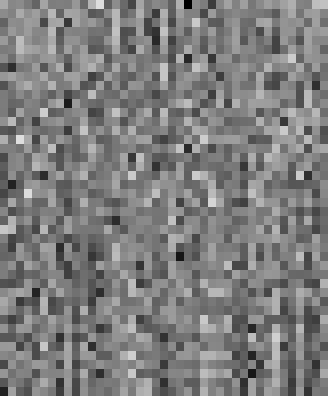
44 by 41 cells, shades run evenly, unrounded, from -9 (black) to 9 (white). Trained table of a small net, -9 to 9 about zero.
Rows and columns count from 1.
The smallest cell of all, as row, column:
1, 24
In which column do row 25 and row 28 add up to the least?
8
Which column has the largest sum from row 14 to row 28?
35
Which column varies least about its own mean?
14
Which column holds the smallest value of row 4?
20
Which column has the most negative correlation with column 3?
22
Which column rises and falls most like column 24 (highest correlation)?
27
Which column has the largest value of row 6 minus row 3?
9
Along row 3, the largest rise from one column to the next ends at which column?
10
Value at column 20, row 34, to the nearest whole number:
-2
